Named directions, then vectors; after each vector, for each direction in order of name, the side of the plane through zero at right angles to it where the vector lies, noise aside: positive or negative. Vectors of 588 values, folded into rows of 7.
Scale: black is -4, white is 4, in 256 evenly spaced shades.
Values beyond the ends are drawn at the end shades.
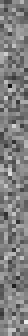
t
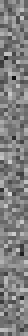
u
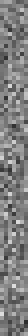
negative, positive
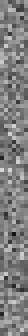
positive, negative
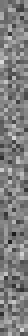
positive, negative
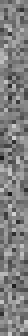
positive, negative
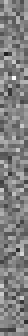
negative, negative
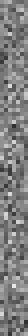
negative, positive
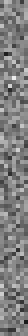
negative, negative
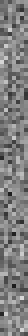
positive, negative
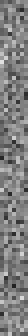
positive, negative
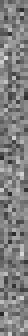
positive, negative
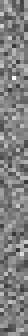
negative, negative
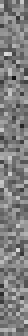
positive, positive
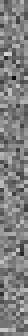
positive, positive
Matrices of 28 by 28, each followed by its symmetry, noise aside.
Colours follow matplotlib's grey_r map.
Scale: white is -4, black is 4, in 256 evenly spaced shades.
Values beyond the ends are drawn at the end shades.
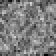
same after a half turn.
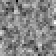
same after a half turn.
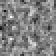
mirrored top to bottom.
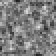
same after a half turn.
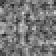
mirrored top to bottom.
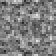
mirrored top to bottom.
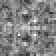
mirrored top to bottom.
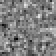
antisymmetric.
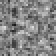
mirrored top to bottom.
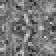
mirrored top to bottom.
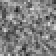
antisymmetric.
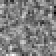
antisymmetric.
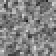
same after a half turn.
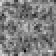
mirrored top to bottom.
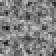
mirrored top to bottom.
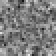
same after a half turn.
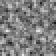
antisymmetric.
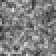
no symmetry.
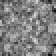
mirrored top to bottom.
